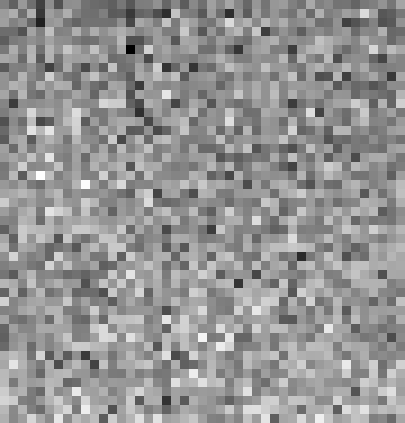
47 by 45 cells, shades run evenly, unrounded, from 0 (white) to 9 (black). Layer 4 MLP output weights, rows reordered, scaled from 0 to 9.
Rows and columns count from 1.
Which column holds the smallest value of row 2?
41
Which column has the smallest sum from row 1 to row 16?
6
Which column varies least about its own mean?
45
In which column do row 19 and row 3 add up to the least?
26
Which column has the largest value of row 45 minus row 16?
19
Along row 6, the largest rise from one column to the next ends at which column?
15
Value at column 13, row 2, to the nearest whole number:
6
